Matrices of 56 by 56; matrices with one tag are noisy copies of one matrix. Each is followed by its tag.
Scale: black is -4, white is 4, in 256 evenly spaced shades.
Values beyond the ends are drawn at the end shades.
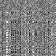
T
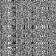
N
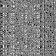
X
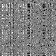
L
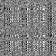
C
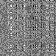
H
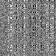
H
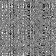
L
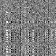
T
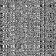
X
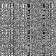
L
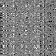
X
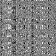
N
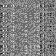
X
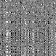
T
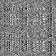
C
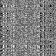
X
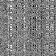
H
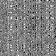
H
